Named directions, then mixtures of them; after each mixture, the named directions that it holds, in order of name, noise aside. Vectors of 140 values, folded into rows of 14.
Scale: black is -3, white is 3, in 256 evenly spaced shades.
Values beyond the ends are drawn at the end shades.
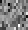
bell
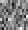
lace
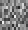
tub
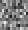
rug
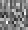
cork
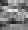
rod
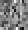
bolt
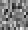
lace, rug, tub.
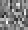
cork.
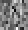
bolt.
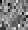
bell.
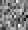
bell, tub.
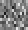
bolt, cork, lace.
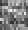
cork, rod, tub.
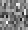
cork.
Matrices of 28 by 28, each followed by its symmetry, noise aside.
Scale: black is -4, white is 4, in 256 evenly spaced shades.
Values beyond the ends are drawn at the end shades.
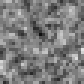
no symmetry.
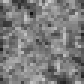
same after a half turn.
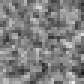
antisymmetric.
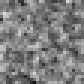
no symmetry.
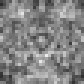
mirrored left to right.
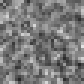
symmetric.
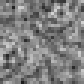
antisymmetric.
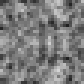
mirrored top to bottom.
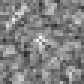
symmetric.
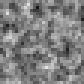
antisymmetric.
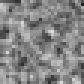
symmetric across the other diagonal.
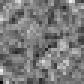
symmetric.
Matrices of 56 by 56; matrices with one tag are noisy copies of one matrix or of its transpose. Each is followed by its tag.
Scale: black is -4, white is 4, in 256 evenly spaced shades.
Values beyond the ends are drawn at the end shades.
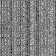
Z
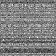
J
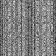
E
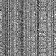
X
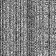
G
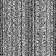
E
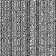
Z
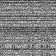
G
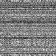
X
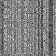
J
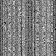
E
